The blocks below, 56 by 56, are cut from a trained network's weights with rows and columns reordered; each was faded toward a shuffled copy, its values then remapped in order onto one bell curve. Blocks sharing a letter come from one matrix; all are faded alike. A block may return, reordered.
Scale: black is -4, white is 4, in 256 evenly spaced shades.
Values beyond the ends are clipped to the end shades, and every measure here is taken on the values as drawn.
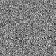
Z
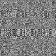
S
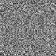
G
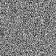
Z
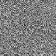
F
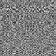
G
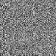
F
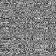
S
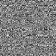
S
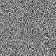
F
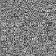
F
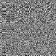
S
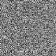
F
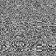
S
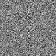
F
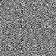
F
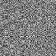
G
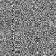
F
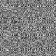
G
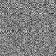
G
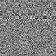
G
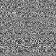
S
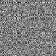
G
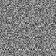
G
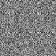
G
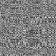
G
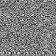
S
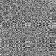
G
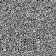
Z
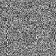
F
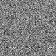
Z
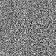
Z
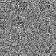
F
